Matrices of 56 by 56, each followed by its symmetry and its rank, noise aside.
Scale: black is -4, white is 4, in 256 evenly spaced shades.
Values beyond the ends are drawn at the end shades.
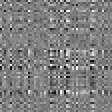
antisymmetric, rank two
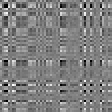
symmetric, rank one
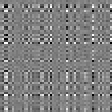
no symmetry, rank one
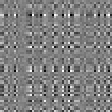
no symmetry, rank one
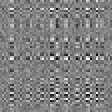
no symmetry, rank one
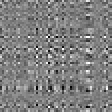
antisymmetric, rank two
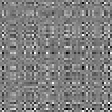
no symmetry, rank two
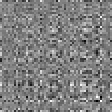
no symmetry, rank three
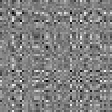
symmetric, rank two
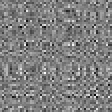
symmetric, rank three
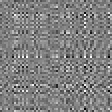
no symmetry, rank three
